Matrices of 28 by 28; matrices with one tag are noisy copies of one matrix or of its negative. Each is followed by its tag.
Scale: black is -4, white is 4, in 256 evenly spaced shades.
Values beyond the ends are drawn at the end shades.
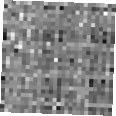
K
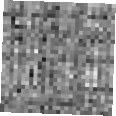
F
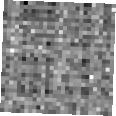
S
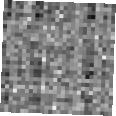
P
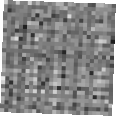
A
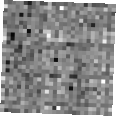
K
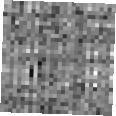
F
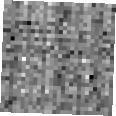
S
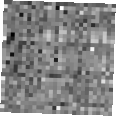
K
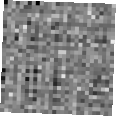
A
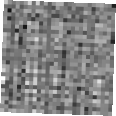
A
